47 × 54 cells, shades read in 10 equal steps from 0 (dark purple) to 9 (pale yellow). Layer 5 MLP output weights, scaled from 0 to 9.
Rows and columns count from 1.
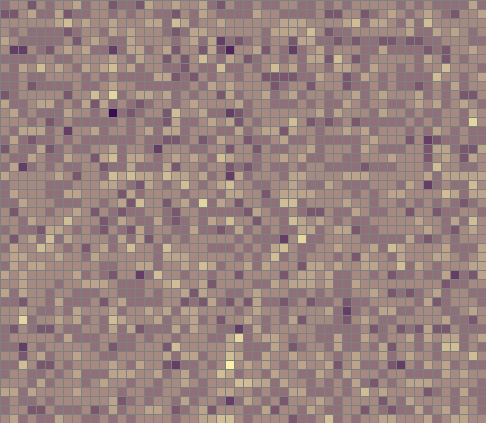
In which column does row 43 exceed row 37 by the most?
27
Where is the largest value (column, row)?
26, 41
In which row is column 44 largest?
28
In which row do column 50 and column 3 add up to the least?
6
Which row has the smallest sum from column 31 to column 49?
5
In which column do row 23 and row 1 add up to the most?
23
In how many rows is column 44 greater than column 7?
13
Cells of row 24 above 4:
25
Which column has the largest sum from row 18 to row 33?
33
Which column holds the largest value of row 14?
53
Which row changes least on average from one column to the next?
32
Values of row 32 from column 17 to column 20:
5 5 6 7
